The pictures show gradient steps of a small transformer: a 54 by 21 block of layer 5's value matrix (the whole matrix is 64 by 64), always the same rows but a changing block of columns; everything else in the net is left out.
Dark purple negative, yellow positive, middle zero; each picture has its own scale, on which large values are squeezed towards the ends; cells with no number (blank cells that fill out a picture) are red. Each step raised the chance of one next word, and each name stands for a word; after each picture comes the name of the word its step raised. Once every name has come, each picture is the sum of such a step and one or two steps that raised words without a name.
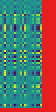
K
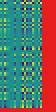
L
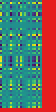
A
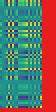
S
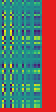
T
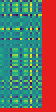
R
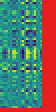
S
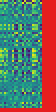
K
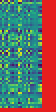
T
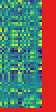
S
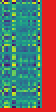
A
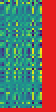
S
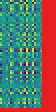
L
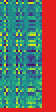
A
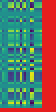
S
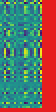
S
